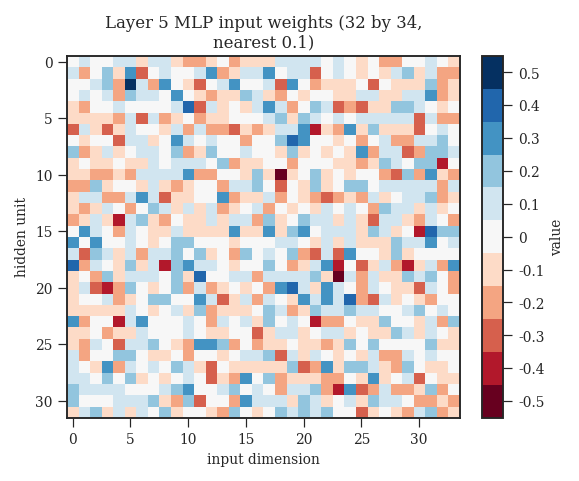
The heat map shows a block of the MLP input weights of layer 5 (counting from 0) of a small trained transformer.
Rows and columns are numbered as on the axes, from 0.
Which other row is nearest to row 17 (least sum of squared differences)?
16
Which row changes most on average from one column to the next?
18
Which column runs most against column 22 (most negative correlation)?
13
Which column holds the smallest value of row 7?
4
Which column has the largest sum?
31
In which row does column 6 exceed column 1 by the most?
23
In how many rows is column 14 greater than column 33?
11
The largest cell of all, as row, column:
2, 5
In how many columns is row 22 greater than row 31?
16
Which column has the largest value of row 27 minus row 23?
22
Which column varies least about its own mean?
7
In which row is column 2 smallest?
20
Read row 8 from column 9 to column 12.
0.2 -0.2 -0.1 0.2
